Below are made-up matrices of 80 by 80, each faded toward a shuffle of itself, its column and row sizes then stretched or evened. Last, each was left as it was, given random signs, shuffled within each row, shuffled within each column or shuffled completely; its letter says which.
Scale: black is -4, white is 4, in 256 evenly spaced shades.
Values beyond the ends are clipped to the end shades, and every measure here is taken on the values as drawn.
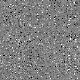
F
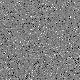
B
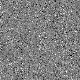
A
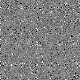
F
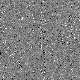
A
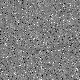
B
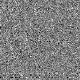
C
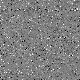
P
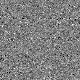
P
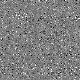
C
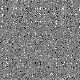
F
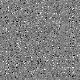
F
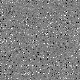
C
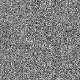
F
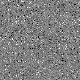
C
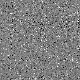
C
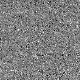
C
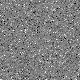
B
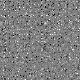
F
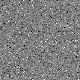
B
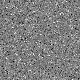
B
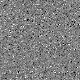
P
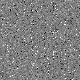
A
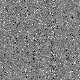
A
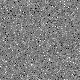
B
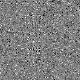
C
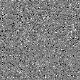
C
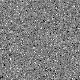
A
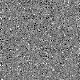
C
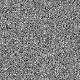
F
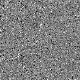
A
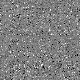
C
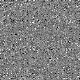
F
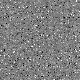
P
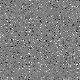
F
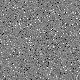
B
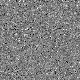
P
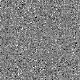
C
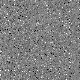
A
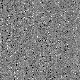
A
